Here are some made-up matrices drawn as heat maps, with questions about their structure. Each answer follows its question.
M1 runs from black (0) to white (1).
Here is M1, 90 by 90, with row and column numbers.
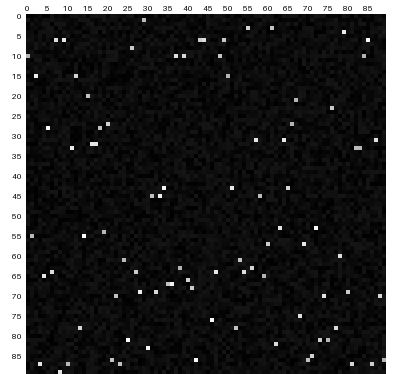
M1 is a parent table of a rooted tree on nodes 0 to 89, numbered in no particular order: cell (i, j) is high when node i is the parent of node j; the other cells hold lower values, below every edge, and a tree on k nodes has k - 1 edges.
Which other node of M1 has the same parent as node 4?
59
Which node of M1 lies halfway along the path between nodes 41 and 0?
81
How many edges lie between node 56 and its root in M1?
7
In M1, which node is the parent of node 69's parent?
31
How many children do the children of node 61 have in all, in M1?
2
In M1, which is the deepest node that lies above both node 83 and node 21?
45
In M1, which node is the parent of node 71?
85
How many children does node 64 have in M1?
4
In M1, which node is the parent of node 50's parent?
20
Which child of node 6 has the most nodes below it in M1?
43
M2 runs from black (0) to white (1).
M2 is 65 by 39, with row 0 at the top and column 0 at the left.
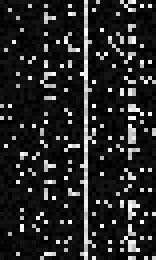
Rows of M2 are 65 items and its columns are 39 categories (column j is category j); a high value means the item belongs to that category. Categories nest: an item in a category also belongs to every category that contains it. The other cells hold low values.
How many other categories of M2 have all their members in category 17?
10
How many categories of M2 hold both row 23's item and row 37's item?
4
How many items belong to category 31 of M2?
6
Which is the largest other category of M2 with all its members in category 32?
33
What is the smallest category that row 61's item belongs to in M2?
23
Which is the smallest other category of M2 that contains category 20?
4
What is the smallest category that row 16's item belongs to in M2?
15
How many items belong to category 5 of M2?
10
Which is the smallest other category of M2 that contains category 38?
10
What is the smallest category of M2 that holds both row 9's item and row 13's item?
30
